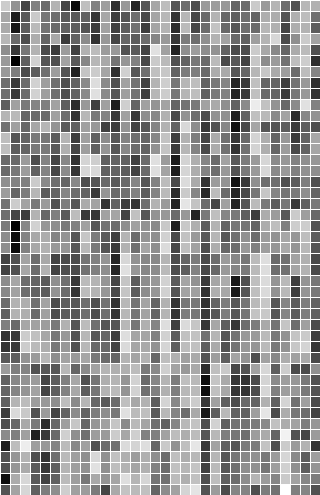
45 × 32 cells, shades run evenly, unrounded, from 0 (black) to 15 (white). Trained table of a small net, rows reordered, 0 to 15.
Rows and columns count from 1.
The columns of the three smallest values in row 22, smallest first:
2, 12, 18
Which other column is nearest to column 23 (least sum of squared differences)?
11
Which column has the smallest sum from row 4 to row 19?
24
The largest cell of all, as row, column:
45, 29
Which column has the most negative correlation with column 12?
5
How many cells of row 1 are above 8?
16
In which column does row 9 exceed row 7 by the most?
4
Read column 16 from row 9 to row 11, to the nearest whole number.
11 9 8
